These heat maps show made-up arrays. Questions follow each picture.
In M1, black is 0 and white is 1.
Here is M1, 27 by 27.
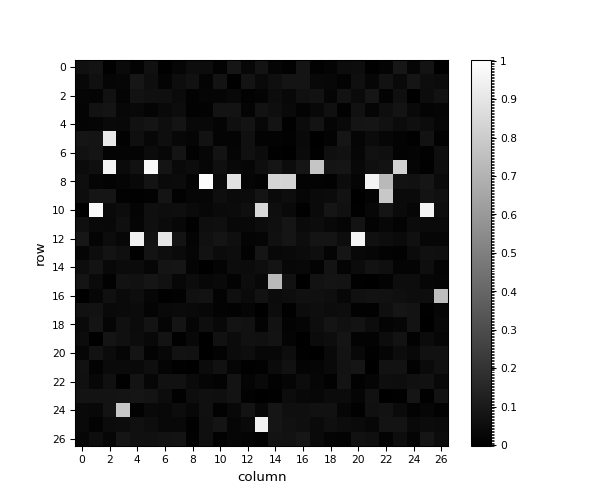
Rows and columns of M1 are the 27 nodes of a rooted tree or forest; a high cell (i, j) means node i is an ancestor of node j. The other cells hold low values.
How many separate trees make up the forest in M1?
9
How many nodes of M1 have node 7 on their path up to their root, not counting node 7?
4
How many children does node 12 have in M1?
3
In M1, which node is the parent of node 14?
15
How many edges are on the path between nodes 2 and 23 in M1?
3
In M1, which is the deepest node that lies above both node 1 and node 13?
10
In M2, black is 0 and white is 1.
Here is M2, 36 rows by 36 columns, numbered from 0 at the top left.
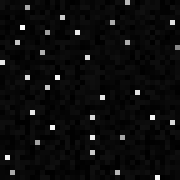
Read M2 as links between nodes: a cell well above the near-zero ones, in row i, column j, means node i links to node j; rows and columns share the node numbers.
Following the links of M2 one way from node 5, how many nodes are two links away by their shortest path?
2
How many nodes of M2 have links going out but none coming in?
2
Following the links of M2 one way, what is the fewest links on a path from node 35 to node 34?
5
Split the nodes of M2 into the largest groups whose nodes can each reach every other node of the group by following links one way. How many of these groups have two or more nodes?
3
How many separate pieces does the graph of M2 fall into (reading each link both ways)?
12
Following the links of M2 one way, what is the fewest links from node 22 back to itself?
5
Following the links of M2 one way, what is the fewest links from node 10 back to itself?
3
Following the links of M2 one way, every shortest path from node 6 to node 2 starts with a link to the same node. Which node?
node 15
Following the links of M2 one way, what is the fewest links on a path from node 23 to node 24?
3
